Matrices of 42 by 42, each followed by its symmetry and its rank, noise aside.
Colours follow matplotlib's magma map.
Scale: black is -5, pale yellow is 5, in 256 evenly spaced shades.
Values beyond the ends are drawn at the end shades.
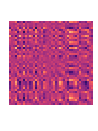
antisymmetric, rank two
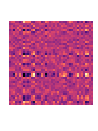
no symmetry, rank one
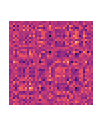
symmetric, rank three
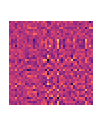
no symmetry, rank three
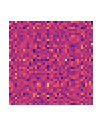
no symmetry, rank three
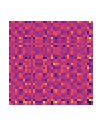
no symmetry, rank two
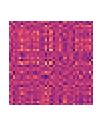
no symmetry, rank three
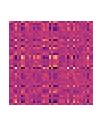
no symmetry, rank one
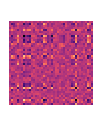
symmetric, rank one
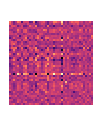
no symmetry, rank two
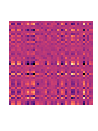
no symmetry, rank one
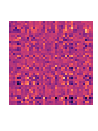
no symmetry, rank two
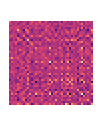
symmetric, rank three
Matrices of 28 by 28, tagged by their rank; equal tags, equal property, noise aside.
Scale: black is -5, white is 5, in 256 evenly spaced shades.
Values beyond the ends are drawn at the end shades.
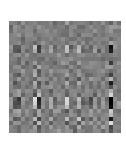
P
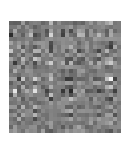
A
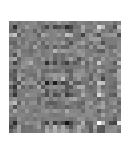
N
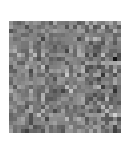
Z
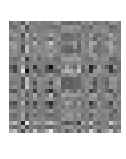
N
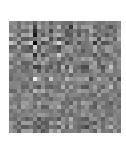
A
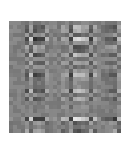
P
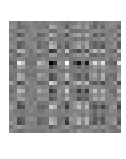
P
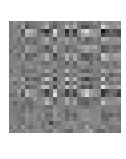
P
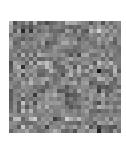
Z
